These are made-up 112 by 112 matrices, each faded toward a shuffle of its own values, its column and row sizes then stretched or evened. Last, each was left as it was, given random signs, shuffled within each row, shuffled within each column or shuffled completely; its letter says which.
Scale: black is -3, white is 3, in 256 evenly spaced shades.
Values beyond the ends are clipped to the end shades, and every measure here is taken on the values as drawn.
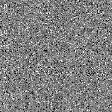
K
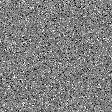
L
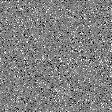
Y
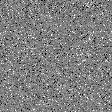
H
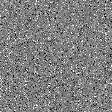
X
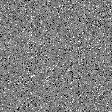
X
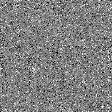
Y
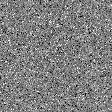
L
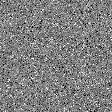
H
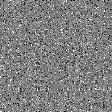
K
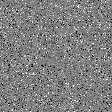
H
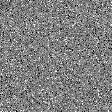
X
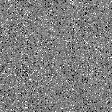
K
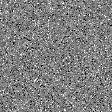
X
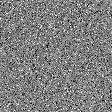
L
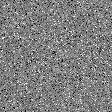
L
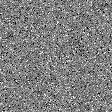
L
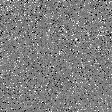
H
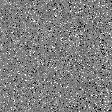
X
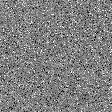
L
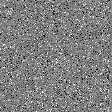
X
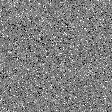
L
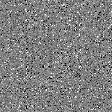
K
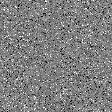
X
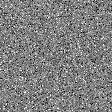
L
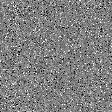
X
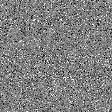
H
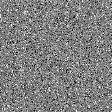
X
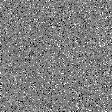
Y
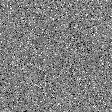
L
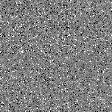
K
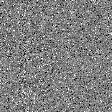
X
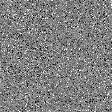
Y
